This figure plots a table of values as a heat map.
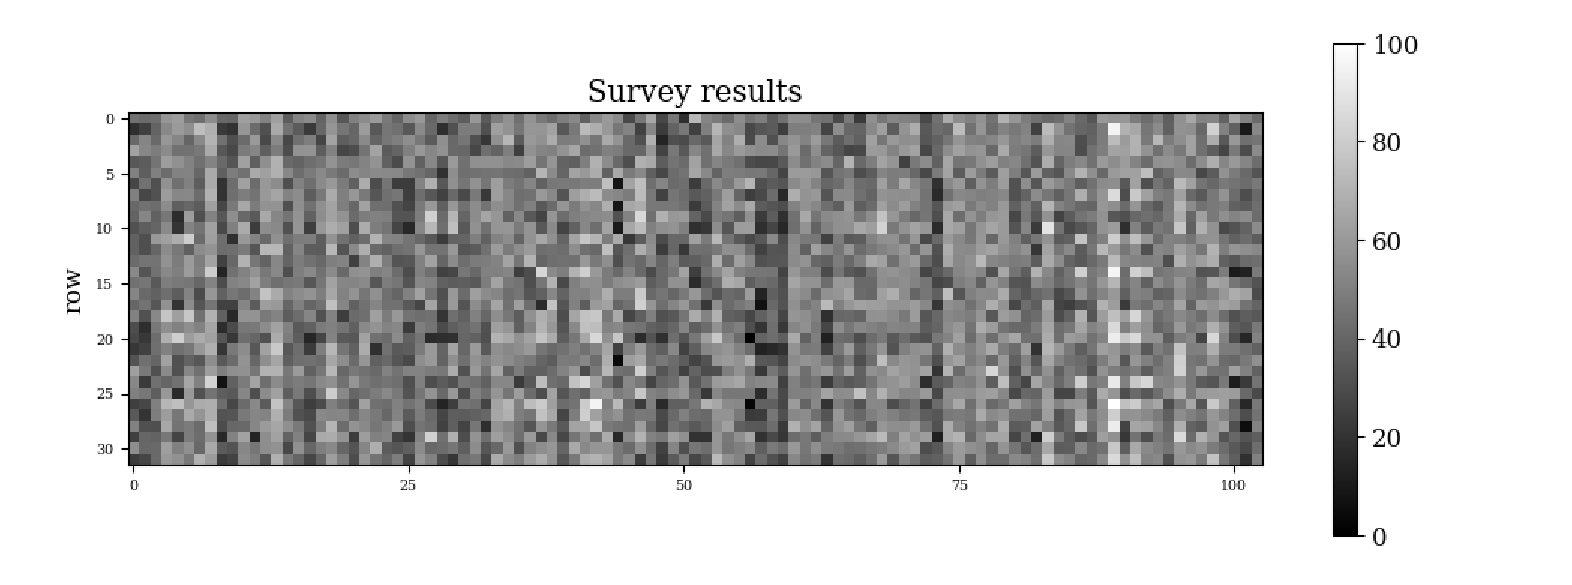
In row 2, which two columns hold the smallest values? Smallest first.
48, 32
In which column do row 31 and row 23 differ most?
46
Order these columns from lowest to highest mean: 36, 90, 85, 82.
82, 85, 90, 36
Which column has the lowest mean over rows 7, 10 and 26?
59
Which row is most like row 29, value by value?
10
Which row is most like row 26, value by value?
20
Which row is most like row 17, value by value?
25
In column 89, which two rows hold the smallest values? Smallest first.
9, 23
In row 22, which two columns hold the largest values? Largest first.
95, 68
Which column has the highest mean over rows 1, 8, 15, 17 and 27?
89
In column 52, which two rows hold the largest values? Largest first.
26, 20
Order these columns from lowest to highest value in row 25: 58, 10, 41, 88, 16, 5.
16, 41, 58, 10, 5, 88
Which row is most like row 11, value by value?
18
